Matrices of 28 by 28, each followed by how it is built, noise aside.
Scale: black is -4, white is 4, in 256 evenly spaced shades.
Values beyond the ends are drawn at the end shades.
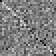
diagonal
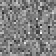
low rank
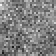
smooth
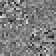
block diagonal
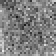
smooth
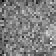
smooth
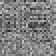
blocks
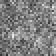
smooth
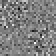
block diagonal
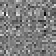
low rank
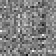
low rank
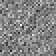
Hankel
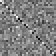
diagonal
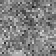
smooth
